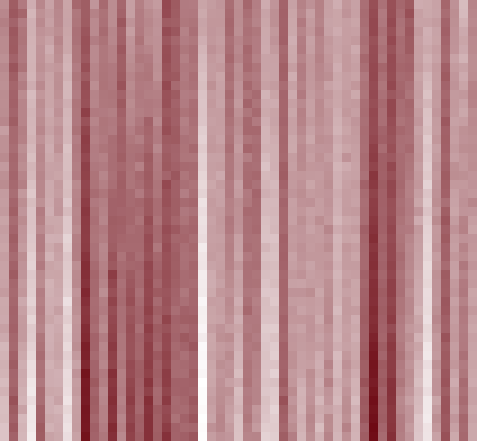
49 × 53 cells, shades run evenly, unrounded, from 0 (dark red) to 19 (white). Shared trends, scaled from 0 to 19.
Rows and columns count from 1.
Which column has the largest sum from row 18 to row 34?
23
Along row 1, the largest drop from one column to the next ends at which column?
19
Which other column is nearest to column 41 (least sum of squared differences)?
22
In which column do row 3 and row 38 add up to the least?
42
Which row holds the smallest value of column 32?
45
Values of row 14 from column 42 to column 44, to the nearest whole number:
5 8 5
